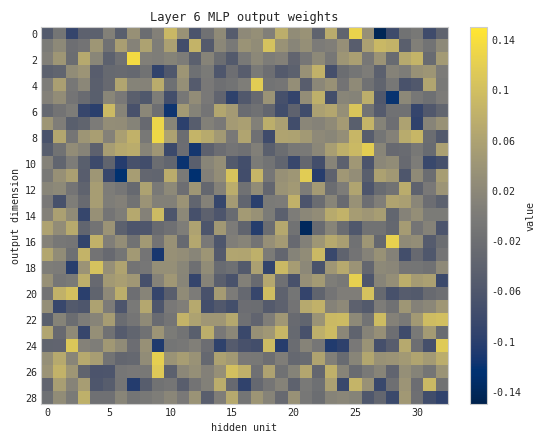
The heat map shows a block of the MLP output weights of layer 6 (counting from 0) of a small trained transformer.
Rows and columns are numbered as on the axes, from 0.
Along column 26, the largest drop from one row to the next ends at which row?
10
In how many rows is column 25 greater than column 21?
19
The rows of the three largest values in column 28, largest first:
16, 1, 13
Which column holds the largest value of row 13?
20
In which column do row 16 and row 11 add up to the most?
28
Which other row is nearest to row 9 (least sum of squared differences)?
14
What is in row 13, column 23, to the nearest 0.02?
0.02
